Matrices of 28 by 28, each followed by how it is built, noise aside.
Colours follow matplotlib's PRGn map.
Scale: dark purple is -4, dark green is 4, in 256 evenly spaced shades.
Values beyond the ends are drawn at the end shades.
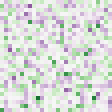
repeating columns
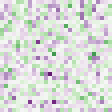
blocks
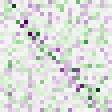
banded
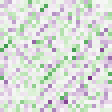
Hankel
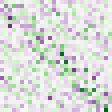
banded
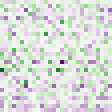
repeating columns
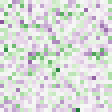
repeating columns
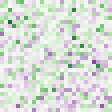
Hankel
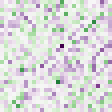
Hankel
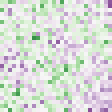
smooth
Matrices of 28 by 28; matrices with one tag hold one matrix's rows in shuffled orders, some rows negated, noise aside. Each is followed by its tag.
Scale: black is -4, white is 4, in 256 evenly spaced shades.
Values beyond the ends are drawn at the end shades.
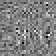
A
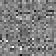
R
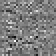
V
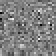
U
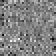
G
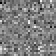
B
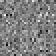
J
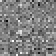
R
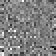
G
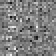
V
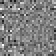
G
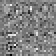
V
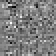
V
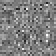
A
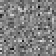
U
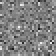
U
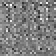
J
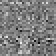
R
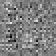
V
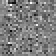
V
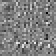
A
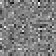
U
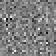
J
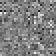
B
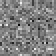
R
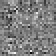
V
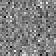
J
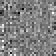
G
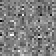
U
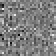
G
